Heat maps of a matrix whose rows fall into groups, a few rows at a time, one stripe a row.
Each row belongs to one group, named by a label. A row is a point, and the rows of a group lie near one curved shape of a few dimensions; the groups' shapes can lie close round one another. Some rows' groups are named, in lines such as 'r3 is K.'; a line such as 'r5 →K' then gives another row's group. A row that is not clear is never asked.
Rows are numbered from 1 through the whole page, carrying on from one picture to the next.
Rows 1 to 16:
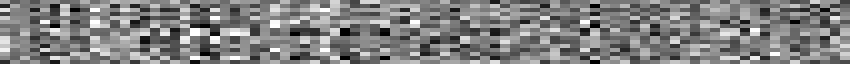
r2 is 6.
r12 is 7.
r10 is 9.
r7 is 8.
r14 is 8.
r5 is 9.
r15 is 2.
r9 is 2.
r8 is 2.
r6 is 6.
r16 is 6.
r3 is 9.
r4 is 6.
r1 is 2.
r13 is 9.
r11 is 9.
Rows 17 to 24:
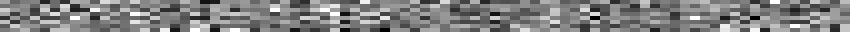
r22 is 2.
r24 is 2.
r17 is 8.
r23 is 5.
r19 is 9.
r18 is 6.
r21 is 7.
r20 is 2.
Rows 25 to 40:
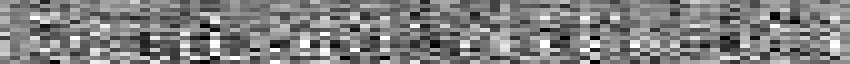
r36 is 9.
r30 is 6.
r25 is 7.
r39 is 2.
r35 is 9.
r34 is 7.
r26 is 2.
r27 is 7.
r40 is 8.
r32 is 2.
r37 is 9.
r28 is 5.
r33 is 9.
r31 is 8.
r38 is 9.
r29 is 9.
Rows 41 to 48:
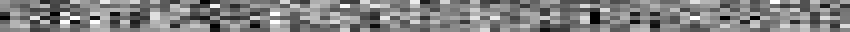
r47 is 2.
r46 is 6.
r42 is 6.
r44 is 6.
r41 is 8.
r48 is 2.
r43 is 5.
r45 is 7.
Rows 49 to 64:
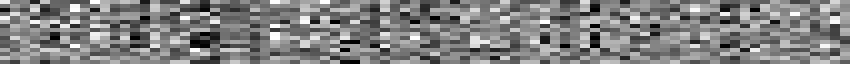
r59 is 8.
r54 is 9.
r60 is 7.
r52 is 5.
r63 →7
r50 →7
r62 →5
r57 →8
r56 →5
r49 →9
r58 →6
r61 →2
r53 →9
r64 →8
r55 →6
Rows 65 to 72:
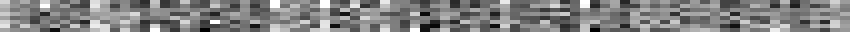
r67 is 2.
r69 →2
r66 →9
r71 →7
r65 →9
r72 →8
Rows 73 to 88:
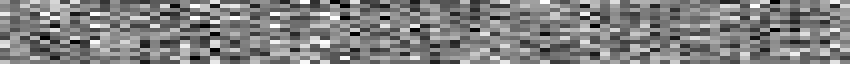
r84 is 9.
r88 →9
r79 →8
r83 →9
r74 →2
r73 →9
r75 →5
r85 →2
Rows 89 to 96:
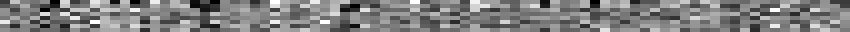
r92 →6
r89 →6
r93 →7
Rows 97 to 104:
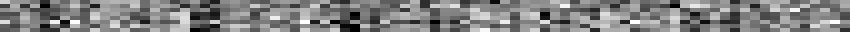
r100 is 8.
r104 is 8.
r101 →8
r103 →8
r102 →9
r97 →7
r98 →7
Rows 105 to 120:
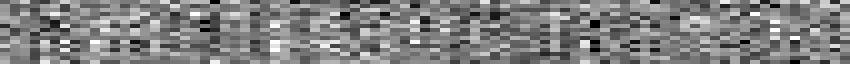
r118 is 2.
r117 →6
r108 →2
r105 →2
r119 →2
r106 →5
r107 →2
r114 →5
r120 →6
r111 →6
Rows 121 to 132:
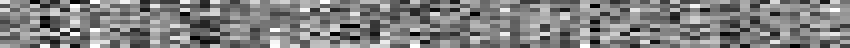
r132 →6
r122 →7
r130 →8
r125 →7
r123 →9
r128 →6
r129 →9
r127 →8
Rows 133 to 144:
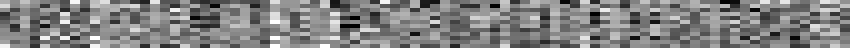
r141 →5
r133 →7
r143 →2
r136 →6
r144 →9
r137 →8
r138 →6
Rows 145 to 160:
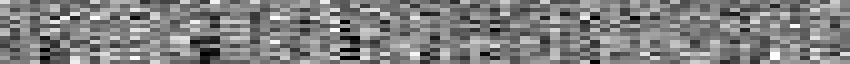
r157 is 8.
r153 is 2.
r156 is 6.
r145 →9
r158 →8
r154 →8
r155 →8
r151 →5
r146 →5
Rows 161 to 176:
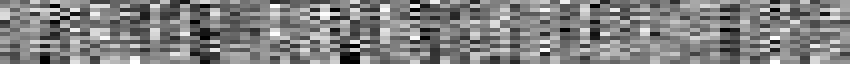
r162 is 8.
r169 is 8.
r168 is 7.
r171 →9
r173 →9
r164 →9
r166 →6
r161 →5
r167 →6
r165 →9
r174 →8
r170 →8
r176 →8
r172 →8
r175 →8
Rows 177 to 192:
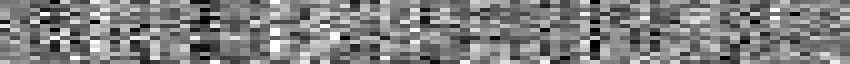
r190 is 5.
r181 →8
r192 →9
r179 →8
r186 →2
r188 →8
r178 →2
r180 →6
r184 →6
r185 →6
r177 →8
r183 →9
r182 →7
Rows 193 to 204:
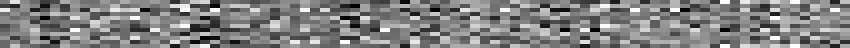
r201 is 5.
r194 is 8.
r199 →8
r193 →5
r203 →6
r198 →2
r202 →8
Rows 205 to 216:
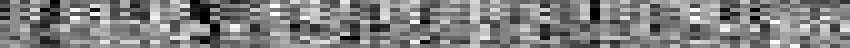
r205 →6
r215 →8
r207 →7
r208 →8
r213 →2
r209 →7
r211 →2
